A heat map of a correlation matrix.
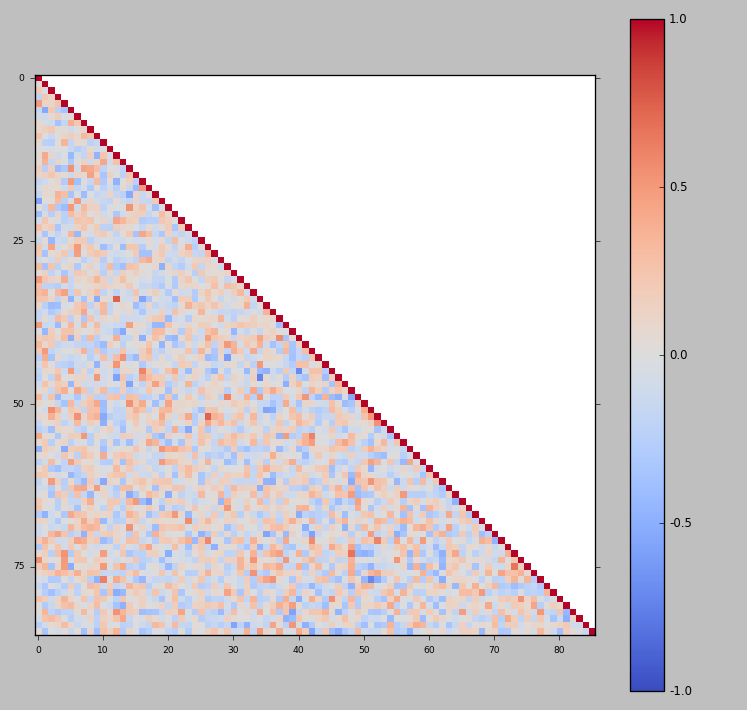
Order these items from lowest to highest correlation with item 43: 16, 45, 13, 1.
16, 45, 1, 13
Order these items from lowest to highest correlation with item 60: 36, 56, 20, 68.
20, 56, 36, 68
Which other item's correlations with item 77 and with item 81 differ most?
82
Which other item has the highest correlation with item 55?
42
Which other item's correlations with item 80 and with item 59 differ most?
19
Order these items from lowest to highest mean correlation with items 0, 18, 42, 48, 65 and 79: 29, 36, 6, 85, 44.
85, 44, 6, 36, 29
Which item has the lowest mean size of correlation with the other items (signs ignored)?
11
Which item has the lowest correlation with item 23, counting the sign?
54
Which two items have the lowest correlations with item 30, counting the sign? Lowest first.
84, 39
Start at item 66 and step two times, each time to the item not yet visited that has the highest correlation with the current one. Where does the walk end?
49
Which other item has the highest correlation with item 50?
14
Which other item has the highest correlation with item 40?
37
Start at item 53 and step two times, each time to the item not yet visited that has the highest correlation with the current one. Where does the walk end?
26
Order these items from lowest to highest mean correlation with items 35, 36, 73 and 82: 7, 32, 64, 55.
32, 64, 55, 7
